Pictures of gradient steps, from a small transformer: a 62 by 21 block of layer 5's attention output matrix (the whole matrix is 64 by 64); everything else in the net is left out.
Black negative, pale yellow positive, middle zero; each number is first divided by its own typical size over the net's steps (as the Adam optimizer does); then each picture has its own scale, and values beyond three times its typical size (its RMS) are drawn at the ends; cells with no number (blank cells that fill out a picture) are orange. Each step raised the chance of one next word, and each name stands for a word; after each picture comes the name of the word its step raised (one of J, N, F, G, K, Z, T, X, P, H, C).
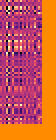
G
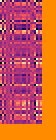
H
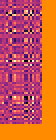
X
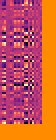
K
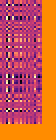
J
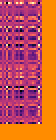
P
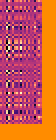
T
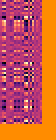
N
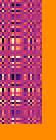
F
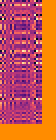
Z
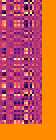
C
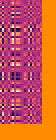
X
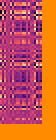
X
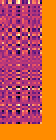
P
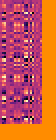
F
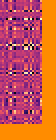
T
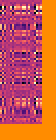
G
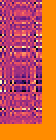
J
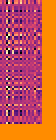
P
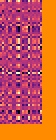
T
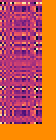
P
